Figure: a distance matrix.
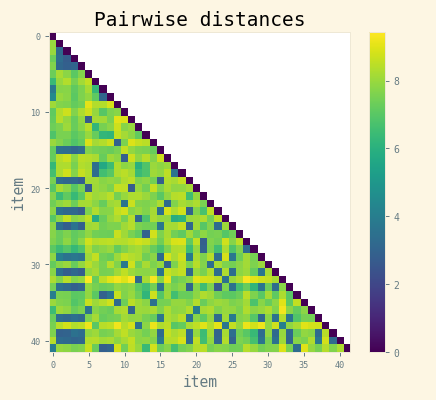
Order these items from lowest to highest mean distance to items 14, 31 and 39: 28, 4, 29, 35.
4, 29, 35, 28
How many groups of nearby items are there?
9
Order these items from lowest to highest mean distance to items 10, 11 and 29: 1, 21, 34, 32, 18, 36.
36, 1, 34, 21, 18, 32
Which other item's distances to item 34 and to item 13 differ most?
26
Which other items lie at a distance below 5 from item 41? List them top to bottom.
0, 7, 8, 34
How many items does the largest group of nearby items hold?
14
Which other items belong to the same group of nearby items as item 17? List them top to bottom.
6, 18
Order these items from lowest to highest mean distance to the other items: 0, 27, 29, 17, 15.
15, 29, 0, 17, 27
